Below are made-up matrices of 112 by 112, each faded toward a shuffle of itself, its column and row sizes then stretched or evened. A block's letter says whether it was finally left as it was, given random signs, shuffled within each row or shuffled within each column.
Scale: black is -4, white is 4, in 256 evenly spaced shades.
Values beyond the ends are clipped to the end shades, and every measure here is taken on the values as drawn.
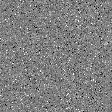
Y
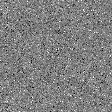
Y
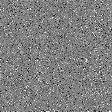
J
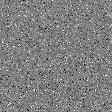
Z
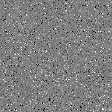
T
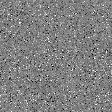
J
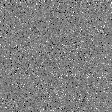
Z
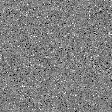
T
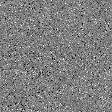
J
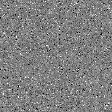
T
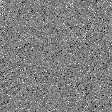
Y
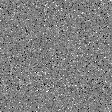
Z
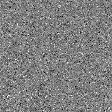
T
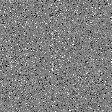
J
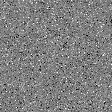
Z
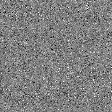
J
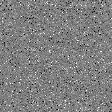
T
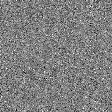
T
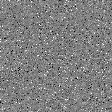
T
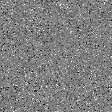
T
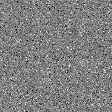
J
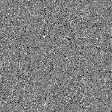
T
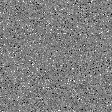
Z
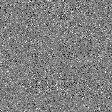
T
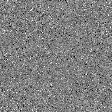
J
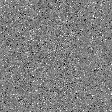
Y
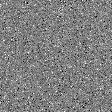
Y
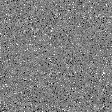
J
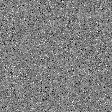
Y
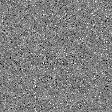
J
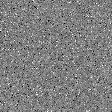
Z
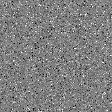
J
